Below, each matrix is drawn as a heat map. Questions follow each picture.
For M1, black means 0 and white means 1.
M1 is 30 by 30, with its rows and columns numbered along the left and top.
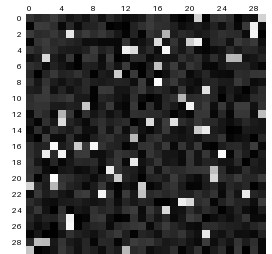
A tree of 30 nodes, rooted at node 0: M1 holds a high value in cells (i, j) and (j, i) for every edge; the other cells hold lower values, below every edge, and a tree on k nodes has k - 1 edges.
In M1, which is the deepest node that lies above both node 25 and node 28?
2
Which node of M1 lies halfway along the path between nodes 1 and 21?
4
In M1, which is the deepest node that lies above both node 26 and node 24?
17
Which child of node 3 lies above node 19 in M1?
20
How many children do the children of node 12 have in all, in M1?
2
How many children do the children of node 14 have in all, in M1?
2
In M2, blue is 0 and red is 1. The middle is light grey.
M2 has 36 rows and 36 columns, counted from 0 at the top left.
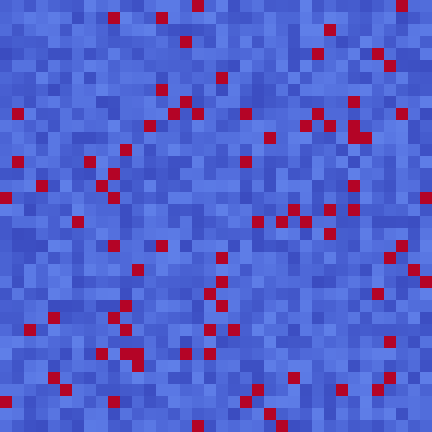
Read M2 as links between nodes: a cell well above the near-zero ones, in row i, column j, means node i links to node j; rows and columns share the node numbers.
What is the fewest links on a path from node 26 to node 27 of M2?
5
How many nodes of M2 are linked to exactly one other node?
11
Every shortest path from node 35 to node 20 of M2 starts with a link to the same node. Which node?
node 16
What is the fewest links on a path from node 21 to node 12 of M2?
4
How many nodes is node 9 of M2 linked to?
6
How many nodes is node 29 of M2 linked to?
5
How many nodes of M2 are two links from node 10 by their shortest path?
7
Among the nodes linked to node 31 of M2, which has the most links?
node 32
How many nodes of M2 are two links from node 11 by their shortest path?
5
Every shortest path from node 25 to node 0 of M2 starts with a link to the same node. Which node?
node 18
